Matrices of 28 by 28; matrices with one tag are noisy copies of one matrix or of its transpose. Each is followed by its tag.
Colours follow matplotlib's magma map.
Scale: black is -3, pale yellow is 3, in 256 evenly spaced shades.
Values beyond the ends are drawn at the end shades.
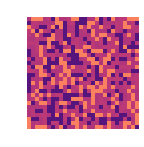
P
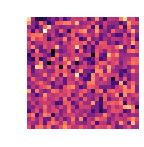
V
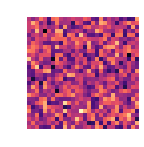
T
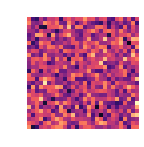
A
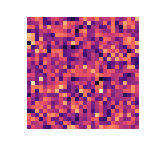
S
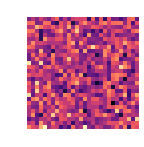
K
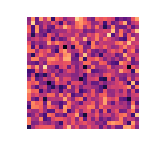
K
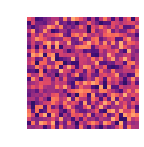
V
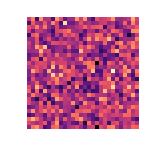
K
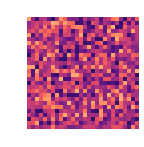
T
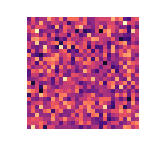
K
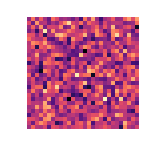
S
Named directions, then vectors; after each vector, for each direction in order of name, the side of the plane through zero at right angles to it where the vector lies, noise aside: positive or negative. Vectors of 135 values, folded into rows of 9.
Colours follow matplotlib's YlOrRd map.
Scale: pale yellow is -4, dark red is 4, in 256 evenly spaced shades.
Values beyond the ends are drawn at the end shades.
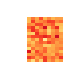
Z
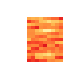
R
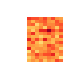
negative, negative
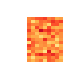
negative, negative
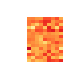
negative, negative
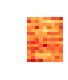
positive, negative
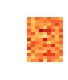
negative, negative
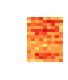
negative, positive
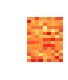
positive, negative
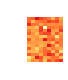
negative, negative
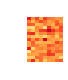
negative, negative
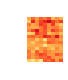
negative, positive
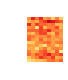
negative, positive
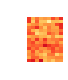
positive, negative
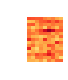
negative, negative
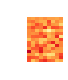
positive, positive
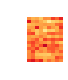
positive, negative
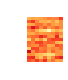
positive, positive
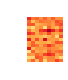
negative, negative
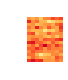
positive, negative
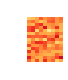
positive, positive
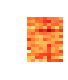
negative, negative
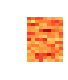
negative, negative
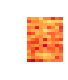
positive, negative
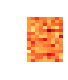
negative, negative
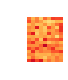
positive, negative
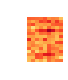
negative, negative
